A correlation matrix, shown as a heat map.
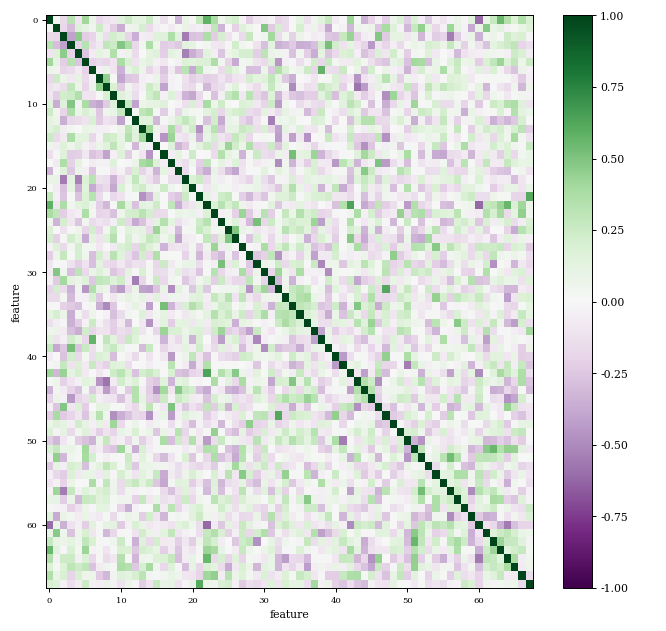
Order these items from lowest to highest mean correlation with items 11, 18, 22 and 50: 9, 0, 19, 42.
19, 9, 0, 42
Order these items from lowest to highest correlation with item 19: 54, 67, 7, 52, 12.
7, 67, 54, 52, 12
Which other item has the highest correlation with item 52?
56
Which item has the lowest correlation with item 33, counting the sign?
64
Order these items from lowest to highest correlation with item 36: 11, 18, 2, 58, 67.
11, 67, 2, 18, 58
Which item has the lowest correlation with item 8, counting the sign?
43
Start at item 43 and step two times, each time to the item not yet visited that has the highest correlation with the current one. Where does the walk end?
16
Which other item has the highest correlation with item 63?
0
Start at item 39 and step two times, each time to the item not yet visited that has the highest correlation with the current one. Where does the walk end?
10
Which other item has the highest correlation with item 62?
51
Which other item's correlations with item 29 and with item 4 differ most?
24
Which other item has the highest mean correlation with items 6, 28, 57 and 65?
62
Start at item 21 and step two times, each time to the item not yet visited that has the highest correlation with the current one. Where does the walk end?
37
